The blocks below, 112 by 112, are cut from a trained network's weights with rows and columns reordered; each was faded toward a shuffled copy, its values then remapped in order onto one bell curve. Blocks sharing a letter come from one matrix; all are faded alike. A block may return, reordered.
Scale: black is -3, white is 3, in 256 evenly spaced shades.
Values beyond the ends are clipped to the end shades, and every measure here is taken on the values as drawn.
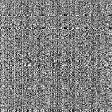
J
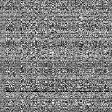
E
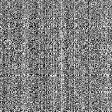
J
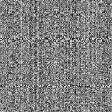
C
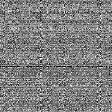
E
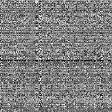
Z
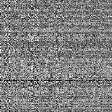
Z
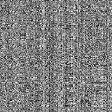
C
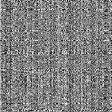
J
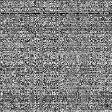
E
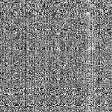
J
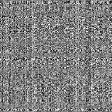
C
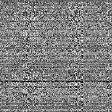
E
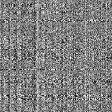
J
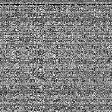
E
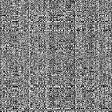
J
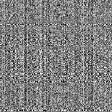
J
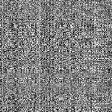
C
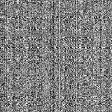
J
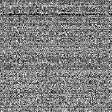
Z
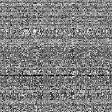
E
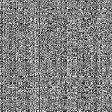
J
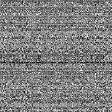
Z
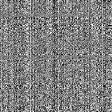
J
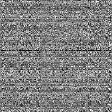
E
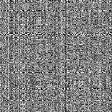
J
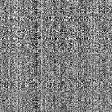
J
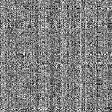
J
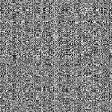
C
